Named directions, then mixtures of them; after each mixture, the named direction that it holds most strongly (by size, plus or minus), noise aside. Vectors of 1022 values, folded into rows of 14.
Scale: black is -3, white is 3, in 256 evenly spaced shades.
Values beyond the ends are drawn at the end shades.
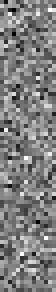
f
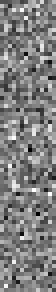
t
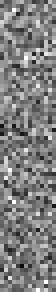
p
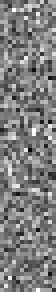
t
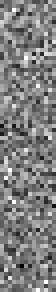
p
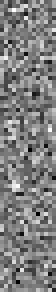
t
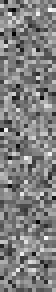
f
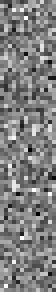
t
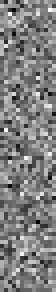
f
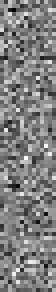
f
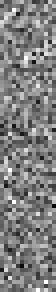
p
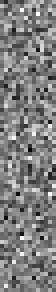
t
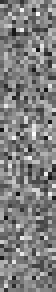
t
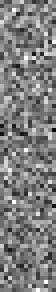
p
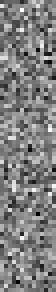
t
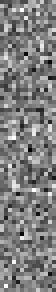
t
